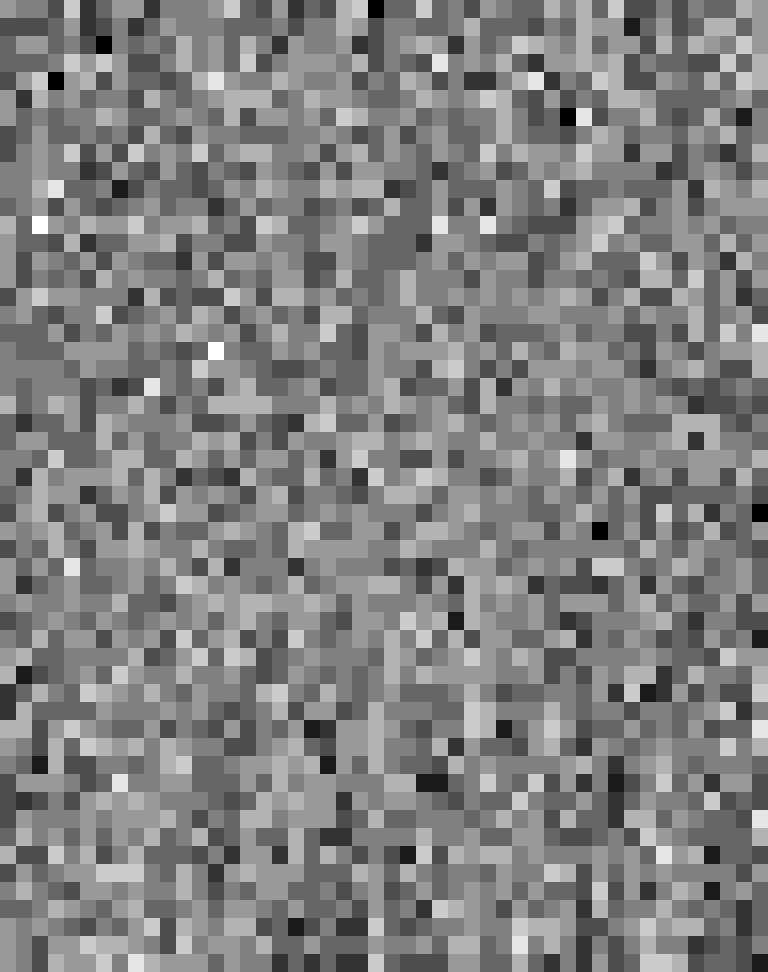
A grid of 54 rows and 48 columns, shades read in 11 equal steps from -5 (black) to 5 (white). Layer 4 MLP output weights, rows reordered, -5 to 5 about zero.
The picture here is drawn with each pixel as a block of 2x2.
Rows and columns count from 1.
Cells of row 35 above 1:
5
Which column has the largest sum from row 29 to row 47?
30
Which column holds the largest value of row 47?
41
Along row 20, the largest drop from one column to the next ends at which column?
15
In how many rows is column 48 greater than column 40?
22
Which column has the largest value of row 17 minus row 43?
3
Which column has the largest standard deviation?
48
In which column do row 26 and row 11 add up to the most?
4
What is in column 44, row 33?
-2
